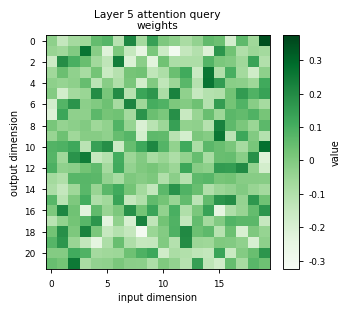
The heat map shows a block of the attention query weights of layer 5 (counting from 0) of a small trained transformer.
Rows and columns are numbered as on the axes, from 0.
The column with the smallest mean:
5
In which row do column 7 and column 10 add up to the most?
6
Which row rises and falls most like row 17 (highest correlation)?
7
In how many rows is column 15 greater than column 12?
14
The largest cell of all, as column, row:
19, 0
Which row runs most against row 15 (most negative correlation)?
16
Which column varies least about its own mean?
10
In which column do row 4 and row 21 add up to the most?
2
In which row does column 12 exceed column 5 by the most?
18
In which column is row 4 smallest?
8
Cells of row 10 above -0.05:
16
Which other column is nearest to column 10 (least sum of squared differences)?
13
